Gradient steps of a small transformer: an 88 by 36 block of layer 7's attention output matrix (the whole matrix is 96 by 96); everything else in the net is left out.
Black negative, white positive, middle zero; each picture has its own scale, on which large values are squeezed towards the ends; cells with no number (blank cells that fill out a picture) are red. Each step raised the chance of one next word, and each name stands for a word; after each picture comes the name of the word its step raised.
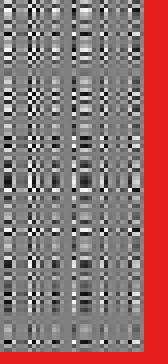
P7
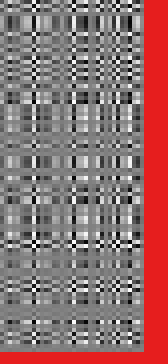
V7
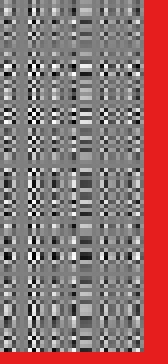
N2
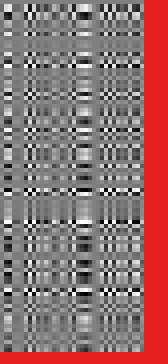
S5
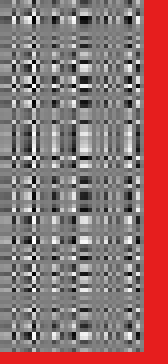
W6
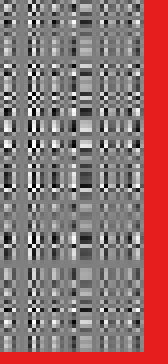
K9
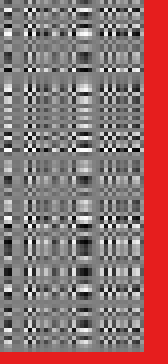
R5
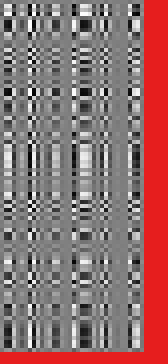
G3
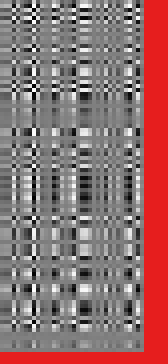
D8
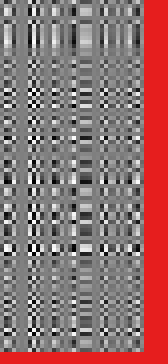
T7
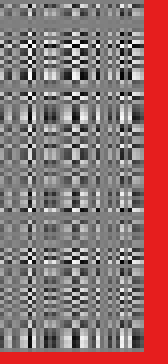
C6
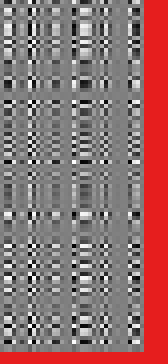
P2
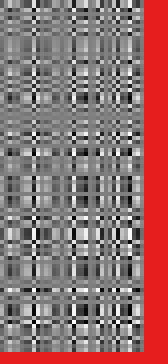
D8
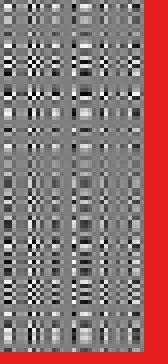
C6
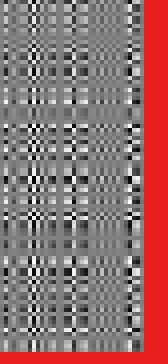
R5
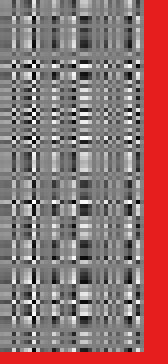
N2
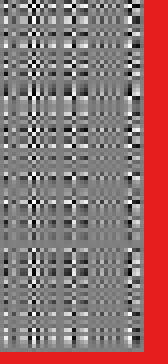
C6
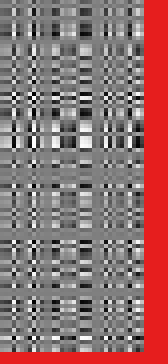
K9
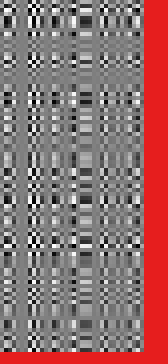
V7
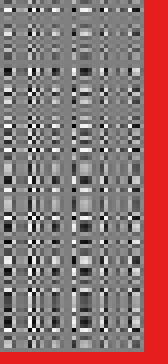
R5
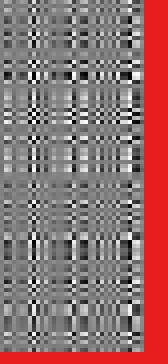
N2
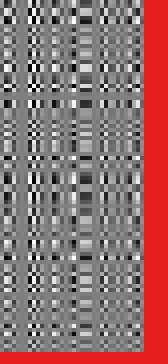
W6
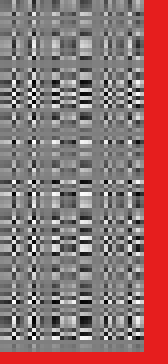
T7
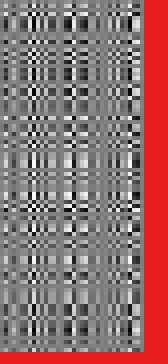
G3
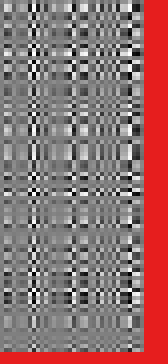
S5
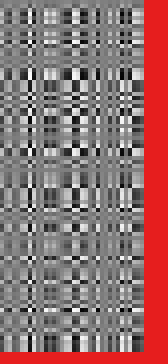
K9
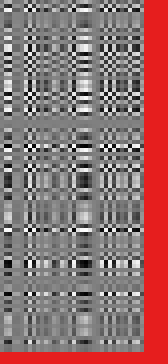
P7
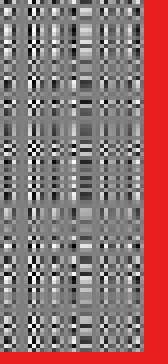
P2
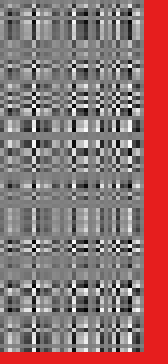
K9
